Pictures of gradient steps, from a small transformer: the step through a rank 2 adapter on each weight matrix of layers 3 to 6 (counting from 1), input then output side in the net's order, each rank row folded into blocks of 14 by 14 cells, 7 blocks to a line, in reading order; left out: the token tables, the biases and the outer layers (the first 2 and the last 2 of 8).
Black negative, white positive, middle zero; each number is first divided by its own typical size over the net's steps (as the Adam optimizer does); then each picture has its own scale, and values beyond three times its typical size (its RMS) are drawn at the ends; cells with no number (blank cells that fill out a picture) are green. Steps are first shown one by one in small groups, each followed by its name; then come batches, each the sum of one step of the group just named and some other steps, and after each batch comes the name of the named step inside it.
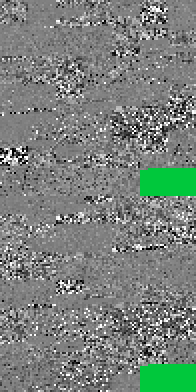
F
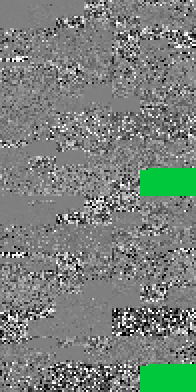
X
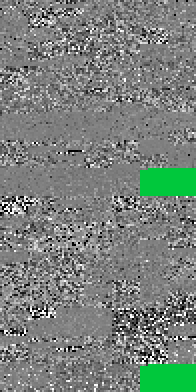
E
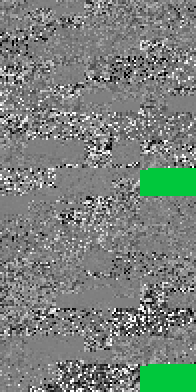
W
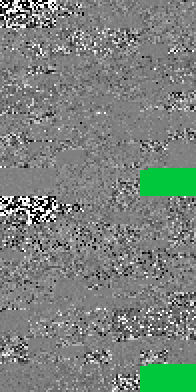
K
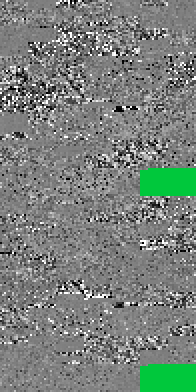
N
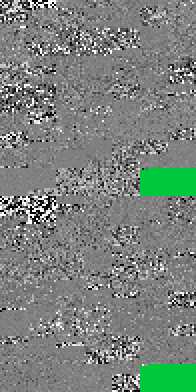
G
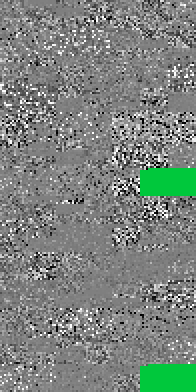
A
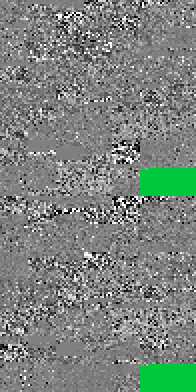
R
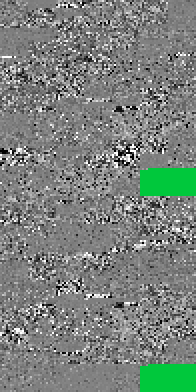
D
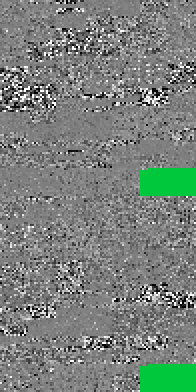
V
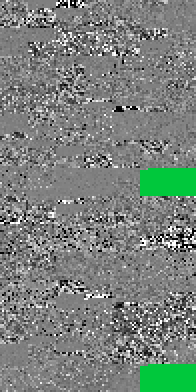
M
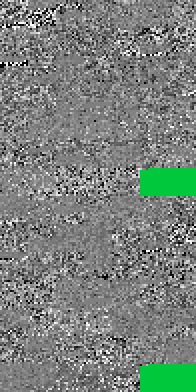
V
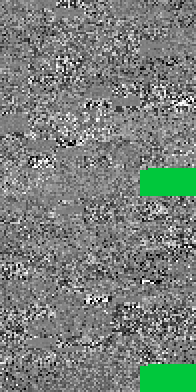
M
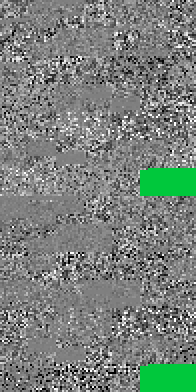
X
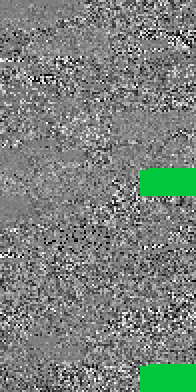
X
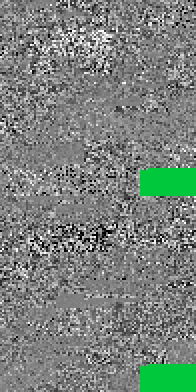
M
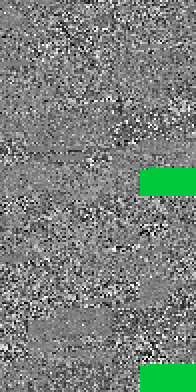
E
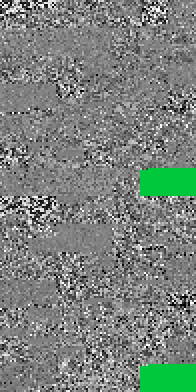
F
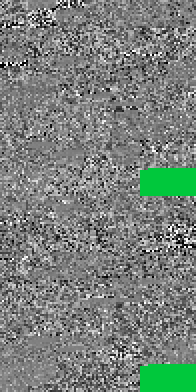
M
